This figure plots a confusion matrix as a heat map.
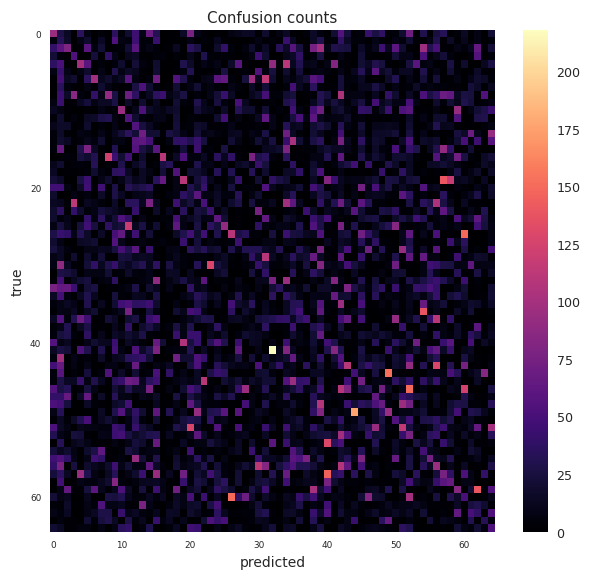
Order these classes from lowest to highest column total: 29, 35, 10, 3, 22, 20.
3, 29, 22, 10, 20, 35
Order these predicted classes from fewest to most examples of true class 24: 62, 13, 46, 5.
13, 46, 5, 62
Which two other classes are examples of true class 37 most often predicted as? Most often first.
56, 50
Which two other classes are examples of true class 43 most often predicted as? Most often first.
56, 52
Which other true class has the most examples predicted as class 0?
33
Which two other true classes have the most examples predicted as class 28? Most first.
46, 60
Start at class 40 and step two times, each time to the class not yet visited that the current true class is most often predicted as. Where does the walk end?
57
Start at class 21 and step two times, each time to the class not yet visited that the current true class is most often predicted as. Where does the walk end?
20
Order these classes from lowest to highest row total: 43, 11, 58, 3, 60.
3, 11, 58, 60, 43
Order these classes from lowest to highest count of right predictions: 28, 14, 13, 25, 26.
28, 14, 13, 25, 26
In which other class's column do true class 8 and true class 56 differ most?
30
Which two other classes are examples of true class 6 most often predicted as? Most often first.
31, 29
